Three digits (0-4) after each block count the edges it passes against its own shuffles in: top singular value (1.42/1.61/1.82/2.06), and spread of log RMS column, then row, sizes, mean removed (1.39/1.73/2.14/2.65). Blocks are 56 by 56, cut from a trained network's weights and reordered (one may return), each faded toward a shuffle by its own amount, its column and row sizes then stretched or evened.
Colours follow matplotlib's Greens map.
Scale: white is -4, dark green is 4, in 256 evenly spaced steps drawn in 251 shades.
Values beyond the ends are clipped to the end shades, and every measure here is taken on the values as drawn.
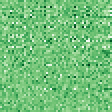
3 2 3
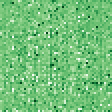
0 2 1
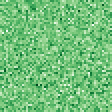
0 0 1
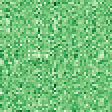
3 3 2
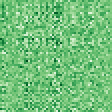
4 4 3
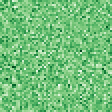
2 1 1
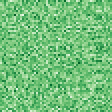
3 1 2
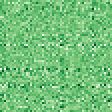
3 2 3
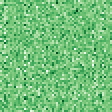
0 3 0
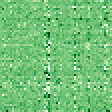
2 3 1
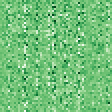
1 4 1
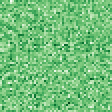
1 1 1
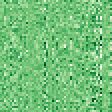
3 4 1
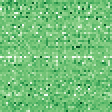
2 0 3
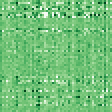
3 2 4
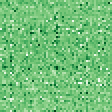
0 1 2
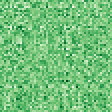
3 2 3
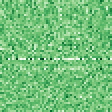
3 0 2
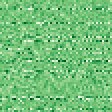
4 0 4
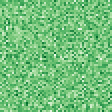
2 1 0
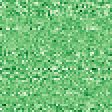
2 0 4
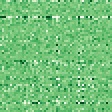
3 2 4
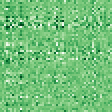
3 3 4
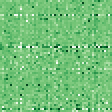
2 1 3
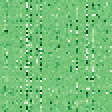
1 4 1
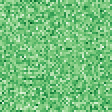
1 0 1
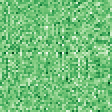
2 2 0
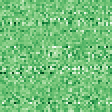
3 0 4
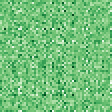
3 3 3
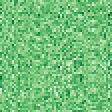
3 3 0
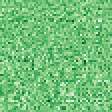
2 1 3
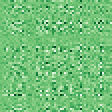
4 4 4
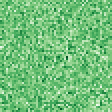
2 0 1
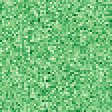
1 1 0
